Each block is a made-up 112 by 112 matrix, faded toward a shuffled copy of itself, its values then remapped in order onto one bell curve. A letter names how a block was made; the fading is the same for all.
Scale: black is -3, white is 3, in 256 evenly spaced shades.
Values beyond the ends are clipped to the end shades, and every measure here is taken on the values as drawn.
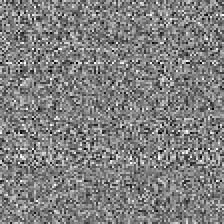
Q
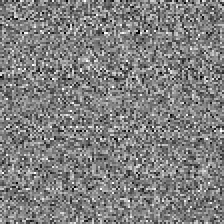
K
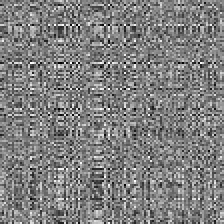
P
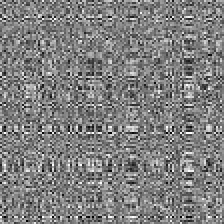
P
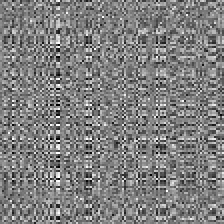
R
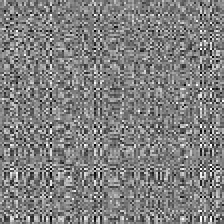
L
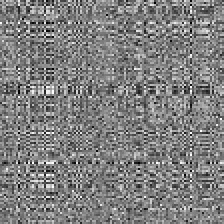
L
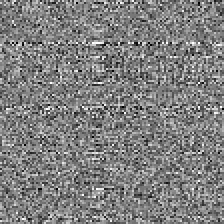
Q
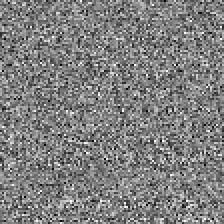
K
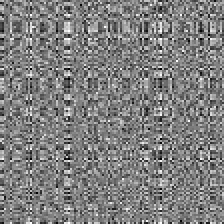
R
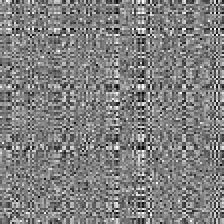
R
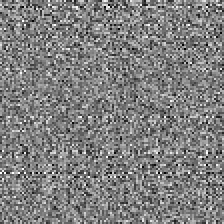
Q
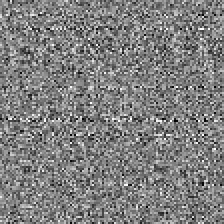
Q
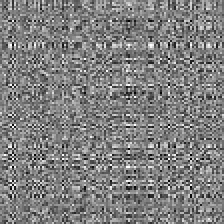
P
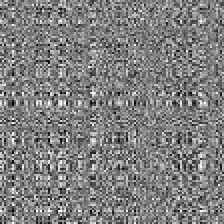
L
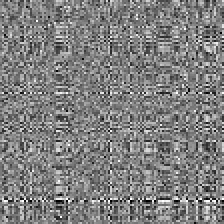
L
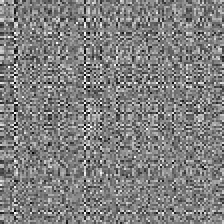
L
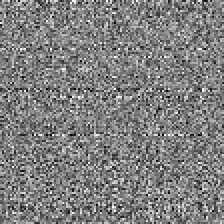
Q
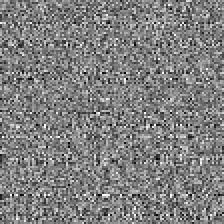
Q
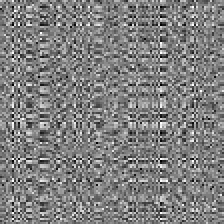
R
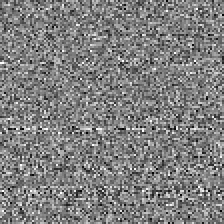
K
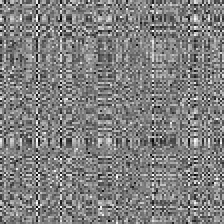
R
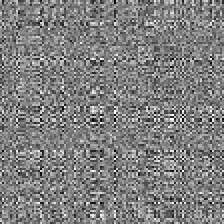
P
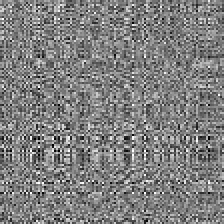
P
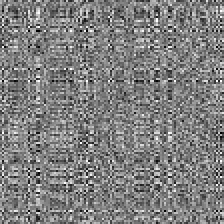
P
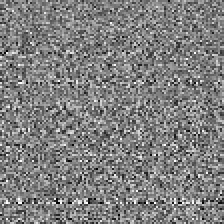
Q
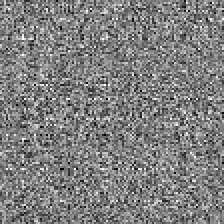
Q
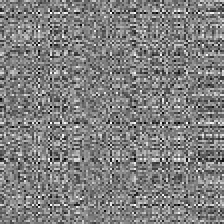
P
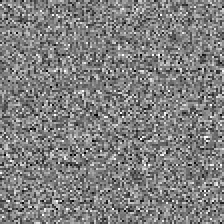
K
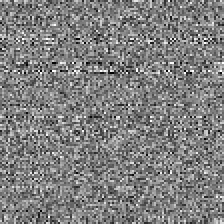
Q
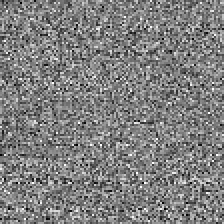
K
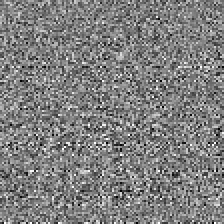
Q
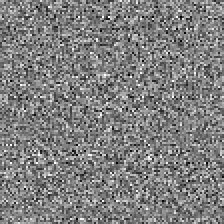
K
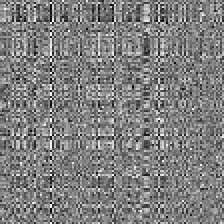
R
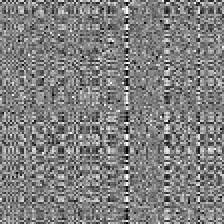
R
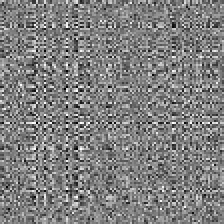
L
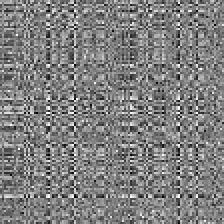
R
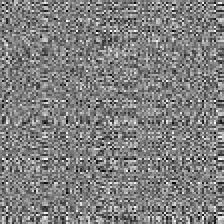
P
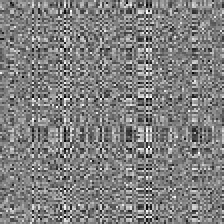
R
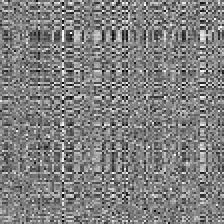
R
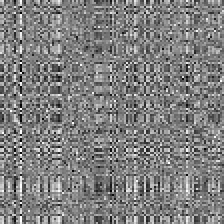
R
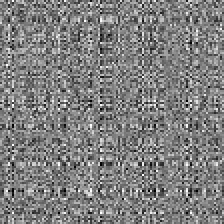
L
